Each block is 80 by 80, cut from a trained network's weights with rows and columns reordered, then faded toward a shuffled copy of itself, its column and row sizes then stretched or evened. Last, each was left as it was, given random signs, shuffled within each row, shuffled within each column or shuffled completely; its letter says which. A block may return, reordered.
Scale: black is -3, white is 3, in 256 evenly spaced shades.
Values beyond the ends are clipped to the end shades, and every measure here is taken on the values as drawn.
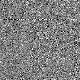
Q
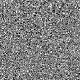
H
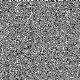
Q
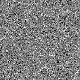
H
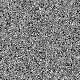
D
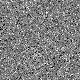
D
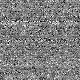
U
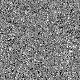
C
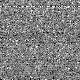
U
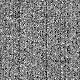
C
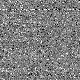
U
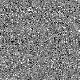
H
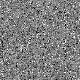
C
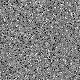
D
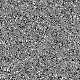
U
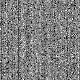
C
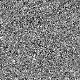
Q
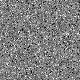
D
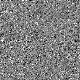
Q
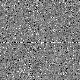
Q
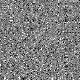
H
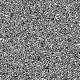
D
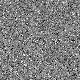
D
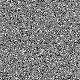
U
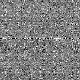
H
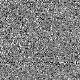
Q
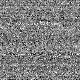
U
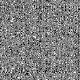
H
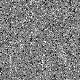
C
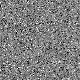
U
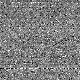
U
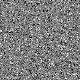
Q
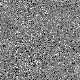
C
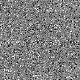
Q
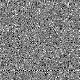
H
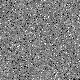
D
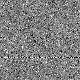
U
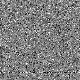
Q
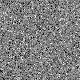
D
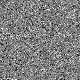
U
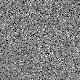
U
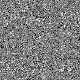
Q
